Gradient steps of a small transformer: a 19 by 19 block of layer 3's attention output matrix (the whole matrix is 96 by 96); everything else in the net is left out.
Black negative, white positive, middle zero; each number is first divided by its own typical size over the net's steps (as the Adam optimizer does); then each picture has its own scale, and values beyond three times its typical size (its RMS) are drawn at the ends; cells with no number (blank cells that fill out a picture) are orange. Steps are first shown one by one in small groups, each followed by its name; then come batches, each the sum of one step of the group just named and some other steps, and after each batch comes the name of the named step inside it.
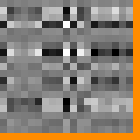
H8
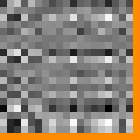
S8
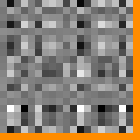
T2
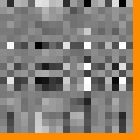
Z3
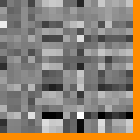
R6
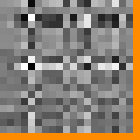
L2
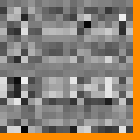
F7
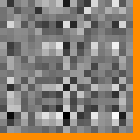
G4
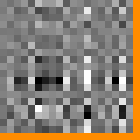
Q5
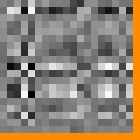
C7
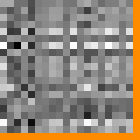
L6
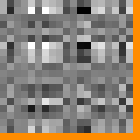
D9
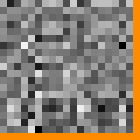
T2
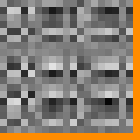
C7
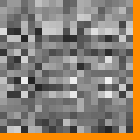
F7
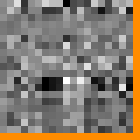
Z3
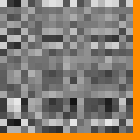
G4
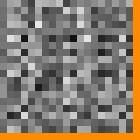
Q5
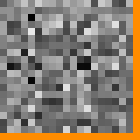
C7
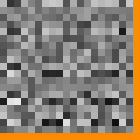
T2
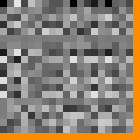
S8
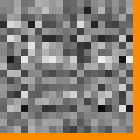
D9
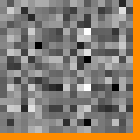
Z3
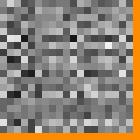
L6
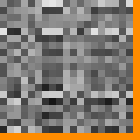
F7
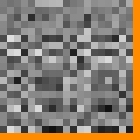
Q5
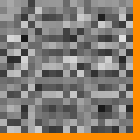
L2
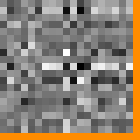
H8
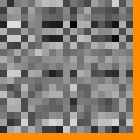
G4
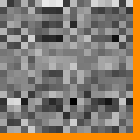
G4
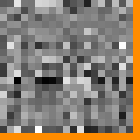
Z3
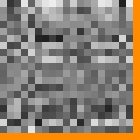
D9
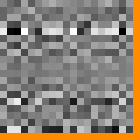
F7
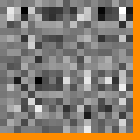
Q5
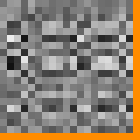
C7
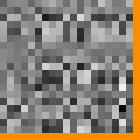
Q5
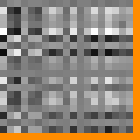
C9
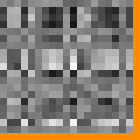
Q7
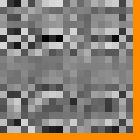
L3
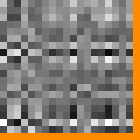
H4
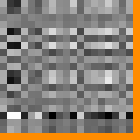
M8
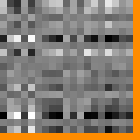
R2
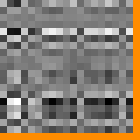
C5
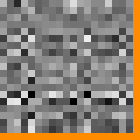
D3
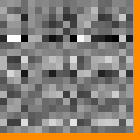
Q7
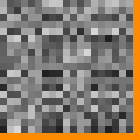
R2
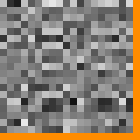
L3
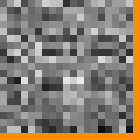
C9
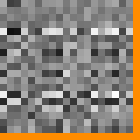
D3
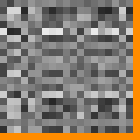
C5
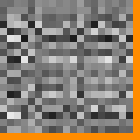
M8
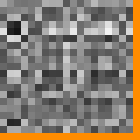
C5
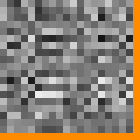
M8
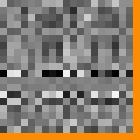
Q7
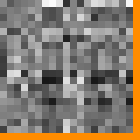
C5
